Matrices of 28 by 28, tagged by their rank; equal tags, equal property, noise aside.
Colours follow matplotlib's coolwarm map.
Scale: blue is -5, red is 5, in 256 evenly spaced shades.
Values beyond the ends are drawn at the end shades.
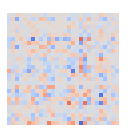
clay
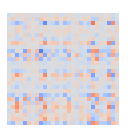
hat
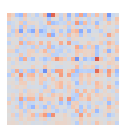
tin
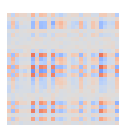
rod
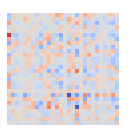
clay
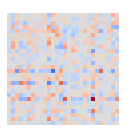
clay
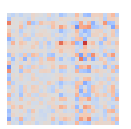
tin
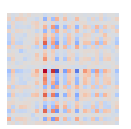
rod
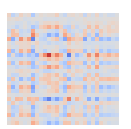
hat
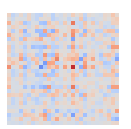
tin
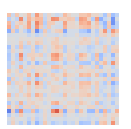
hat
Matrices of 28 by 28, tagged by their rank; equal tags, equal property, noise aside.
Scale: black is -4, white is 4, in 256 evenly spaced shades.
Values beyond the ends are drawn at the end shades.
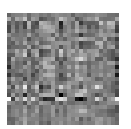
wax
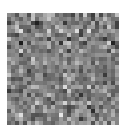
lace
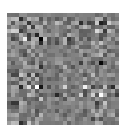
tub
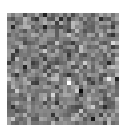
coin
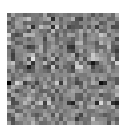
tub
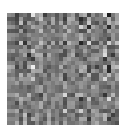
tub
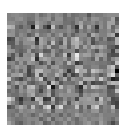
tub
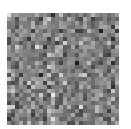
coin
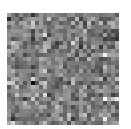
lace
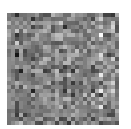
lace
